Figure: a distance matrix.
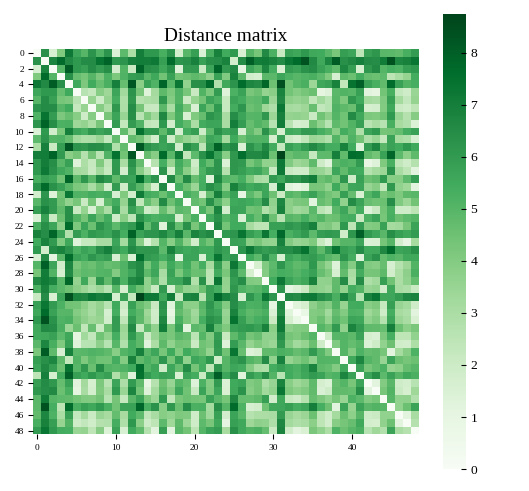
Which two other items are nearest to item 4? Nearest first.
39, 23
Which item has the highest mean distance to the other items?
1
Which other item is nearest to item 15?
48
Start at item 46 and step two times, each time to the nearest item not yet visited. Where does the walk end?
24
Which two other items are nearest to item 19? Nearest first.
35, 8
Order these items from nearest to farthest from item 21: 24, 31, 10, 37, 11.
10, 31, 11, 37, 24
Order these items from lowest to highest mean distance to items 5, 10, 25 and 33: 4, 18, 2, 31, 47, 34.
47, 18, 34, 2, 31, 4
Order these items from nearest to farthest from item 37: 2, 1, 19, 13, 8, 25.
8, 19, 13, 2, 25, 1
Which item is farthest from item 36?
31
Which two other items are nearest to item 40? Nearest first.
16, 22
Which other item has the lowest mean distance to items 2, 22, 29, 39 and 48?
46
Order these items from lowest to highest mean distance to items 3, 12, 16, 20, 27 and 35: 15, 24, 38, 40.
38, 24, 40, 15
